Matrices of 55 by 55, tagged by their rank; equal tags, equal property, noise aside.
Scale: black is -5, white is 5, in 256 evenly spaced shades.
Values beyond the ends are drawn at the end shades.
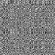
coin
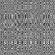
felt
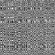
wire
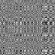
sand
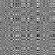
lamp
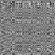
felt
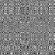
wire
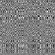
wire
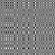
lamp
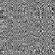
wire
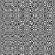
felt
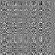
felt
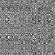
coin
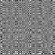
sand
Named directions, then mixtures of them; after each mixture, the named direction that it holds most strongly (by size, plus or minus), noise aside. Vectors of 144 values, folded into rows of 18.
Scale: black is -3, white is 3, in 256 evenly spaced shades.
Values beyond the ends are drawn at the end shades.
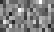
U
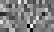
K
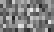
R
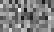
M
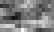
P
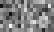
M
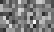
U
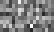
K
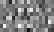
R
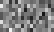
M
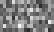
R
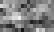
P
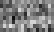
R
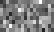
U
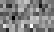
R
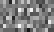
R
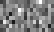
U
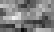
P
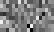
K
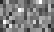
U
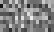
M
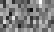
R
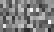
R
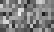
U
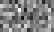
M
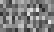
R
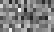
M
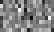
M
